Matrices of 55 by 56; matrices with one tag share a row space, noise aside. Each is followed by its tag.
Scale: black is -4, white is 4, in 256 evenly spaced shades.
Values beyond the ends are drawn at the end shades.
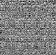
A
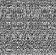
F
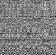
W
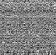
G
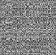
F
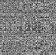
W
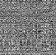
W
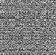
A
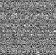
G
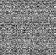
G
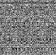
G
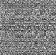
A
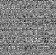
W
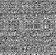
W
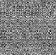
F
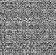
F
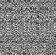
G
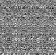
G
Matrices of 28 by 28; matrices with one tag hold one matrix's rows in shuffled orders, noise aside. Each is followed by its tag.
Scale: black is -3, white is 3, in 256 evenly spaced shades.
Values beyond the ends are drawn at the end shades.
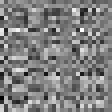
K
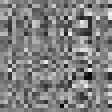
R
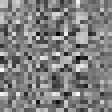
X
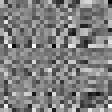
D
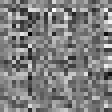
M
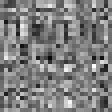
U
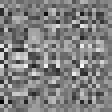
K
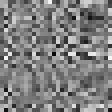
D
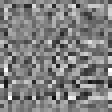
D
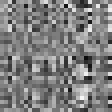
R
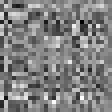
K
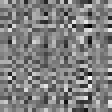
R
